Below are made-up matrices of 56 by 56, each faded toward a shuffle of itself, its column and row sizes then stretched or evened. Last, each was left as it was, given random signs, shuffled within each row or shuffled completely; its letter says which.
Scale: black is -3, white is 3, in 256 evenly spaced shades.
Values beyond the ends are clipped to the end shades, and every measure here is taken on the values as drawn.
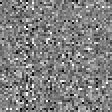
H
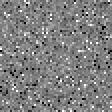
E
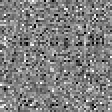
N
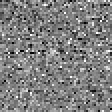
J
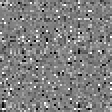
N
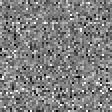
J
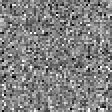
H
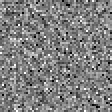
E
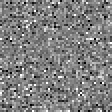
J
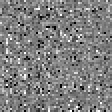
H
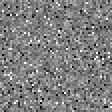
E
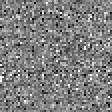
H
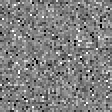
E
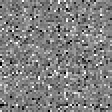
H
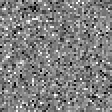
E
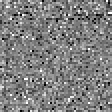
J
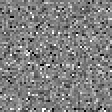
J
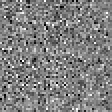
N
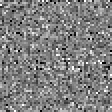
J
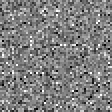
H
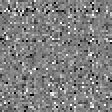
H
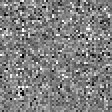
H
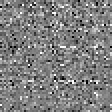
N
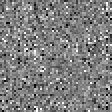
H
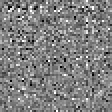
H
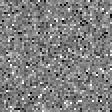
E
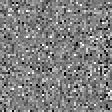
H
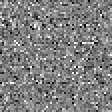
J
